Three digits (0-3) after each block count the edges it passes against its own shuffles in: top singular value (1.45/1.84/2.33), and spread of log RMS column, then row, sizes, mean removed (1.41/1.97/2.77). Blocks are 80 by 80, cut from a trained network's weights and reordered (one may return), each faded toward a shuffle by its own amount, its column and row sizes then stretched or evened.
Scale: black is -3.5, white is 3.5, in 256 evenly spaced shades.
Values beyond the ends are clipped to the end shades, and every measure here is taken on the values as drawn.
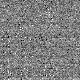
0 1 0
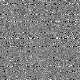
0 0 3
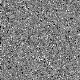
0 1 0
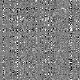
1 3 2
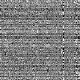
3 3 0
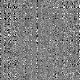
1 3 2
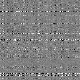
2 1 3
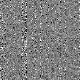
0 3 0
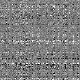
2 3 3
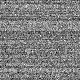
2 0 0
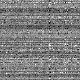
3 1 2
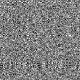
2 0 2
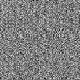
3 0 1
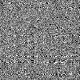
1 0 2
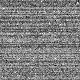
3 0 1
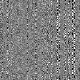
2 3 0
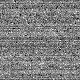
2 0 0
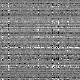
3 2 3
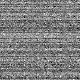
3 2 1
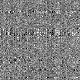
2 0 2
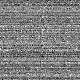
3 0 2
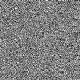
2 0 0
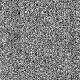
1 0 0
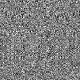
2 0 2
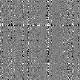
2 3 2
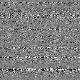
1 0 3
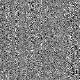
0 3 0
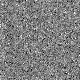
0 0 0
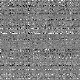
1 2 3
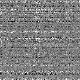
2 2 3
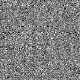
0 0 2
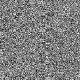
2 1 0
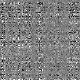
1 3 3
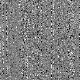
0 3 0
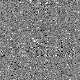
0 1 2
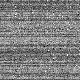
3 0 0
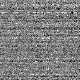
2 2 2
